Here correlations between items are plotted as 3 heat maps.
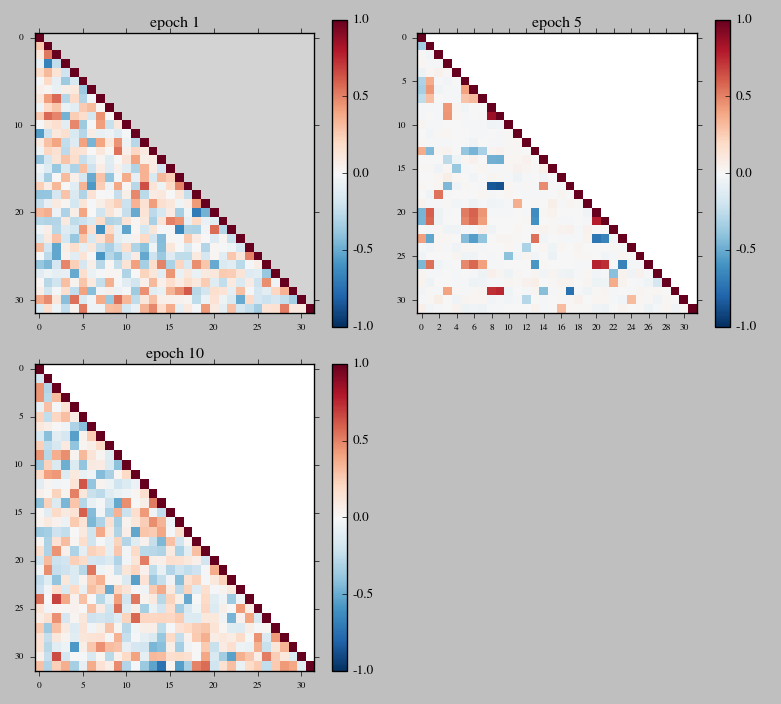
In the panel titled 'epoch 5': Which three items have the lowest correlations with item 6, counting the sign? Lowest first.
23, 13, 0
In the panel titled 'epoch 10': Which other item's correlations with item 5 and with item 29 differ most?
12
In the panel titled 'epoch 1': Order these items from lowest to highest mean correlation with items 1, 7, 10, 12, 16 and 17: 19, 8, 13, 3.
3, 8, 19, 13
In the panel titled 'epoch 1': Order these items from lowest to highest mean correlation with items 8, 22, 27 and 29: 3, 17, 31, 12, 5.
3, 17, 12, 31, 5
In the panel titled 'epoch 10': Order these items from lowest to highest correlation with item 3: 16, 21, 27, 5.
21, 16, 27, 5
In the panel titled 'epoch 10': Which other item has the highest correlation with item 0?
24
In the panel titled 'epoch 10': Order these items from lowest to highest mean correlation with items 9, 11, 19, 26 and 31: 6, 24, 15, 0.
6, 15, 0, 24
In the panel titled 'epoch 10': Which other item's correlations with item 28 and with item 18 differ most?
25
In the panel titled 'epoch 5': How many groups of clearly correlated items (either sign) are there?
9
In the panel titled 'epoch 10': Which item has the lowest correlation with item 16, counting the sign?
31
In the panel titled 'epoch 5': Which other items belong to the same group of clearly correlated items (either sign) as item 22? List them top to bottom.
27, 28
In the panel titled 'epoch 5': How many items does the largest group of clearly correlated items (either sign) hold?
10
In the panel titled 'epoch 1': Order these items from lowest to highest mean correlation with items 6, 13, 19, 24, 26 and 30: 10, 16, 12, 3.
12, 16, 3, 10
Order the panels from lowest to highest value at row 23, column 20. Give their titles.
epoch 5, epoch 1, epoch 10
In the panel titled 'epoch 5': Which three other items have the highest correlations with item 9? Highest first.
8, 29, 3
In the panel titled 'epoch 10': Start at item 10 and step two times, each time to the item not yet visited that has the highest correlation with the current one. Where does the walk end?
13
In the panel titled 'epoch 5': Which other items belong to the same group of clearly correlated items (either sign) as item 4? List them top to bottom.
15
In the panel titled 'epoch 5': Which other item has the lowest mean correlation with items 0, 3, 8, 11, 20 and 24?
17
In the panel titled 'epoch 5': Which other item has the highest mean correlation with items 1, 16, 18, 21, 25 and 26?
20
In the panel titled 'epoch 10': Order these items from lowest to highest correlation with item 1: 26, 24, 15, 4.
15, 24, 26, 4
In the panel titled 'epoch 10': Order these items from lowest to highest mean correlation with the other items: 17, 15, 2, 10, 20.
10, 17, 20, 15, 2
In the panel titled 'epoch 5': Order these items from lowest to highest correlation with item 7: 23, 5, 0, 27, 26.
23, 0, 27, 5, 26
